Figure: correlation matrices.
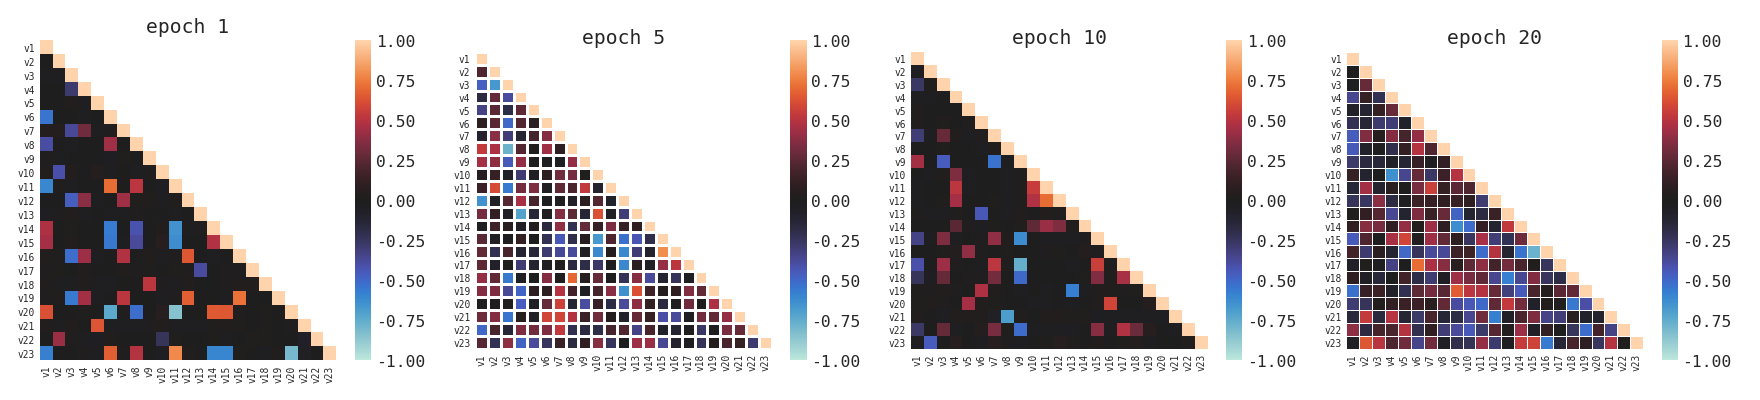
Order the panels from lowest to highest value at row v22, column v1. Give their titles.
epoch 5, epoch 10, epoch 1, epoch 20
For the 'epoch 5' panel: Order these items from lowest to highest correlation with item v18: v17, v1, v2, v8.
v17, v2, v1, v8
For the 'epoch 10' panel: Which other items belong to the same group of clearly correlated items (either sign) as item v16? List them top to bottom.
v5, v20
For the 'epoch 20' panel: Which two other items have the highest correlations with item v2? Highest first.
v23, v21
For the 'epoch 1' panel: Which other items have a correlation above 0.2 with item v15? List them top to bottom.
v1, v14, v20
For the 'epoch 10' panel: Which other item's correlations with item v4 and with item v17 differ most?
v9
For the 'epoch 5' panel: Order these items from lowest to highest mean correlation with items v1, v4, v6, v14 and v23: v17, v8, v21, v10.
v17, v10, v8, v21
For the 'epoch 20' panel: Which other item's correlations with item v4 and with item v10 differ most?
v21
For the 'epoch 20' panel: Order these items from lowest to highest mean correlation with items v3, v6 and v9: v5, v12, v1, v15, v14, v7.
v1, v14, v5, v15, v7, v12
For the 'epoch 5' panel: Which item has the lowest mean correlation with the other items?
v3
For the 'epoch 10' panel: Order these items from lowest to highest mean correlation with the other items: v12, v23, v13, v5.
v13, v23, v5, v12
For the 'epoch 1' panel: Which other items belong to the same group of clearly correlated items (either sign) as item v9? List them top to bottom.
v18
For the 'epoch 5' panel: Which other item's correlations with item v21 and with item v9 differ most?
v20
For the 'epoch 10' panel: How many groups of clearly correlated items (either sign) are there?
6
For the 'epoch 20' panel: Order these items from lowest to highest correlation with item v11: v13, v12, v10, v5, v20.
v20, v12, v13, v5, v10
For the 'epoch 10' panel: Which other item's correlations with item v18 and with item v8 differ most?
v21
